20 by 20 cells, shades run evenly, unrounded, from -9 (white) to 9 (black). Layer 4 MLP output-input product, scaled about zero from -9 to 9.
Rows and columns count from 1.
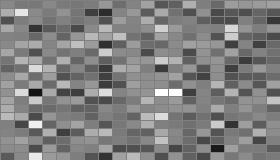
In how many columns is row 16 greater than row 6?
11
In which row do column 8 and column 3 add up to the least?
16
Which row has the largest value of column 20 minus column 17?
5
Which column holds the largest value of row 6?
8
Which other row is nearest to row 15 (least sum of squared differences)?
18
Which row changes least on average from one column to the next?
14
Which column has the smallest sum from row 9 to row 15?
12
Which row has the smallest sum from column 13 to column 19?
4
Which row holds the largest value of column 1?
3
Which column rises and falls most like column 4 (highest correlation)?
19
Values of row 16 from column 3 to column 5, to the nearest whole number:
-8 2 -1
